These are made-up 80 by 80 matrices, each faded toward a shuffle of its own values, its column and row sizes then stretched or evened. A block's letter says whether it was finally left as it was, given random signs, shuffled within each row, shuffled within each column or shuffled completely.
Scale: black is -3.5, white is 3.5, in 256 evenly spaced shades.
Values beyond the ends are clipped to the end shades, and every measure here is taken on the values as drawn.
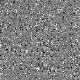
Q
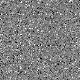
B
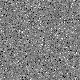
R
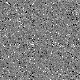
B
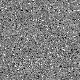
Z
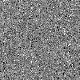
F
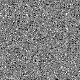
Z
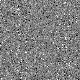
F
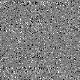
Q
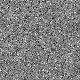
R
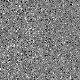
B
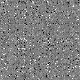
Q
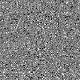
Q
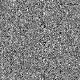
F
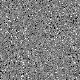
F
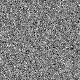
R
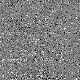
Q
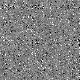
B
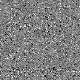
Q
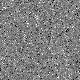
R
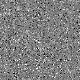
B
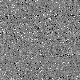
Z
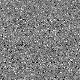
Z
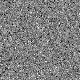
R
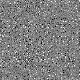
Q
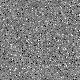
R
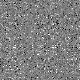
Q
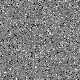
R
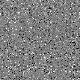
Q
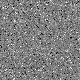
R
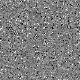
B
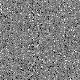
F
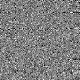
Q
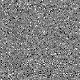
Q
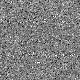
Z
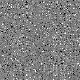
Q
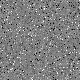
R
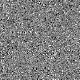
B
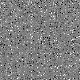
B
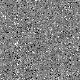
B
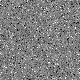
R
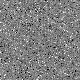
R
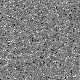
R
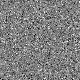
Z
